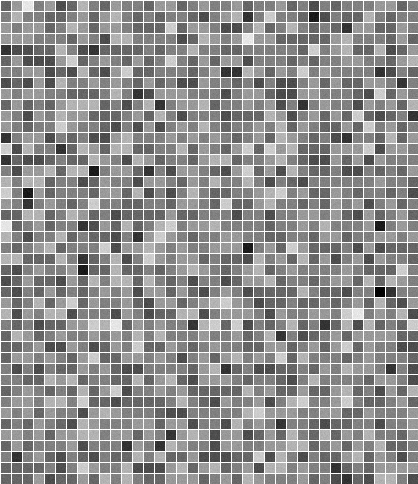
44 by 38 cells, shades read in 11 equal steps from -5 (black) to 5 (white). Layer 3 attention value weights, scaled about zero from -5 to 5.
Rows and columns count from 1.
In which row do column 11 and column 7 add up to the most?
30
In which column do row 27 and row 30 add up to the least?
35
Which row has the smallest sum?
27
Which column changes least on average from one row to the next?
31
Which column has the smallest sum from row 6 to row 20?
5
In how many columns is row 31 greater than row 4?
16
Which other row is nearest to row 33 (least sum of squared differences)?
1
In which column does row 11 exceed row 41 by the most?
15
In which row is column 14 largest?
24
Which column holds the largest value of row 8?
6
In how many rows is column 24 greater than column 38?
23
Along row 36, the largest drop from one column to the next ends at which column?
12
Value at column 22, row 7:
-3
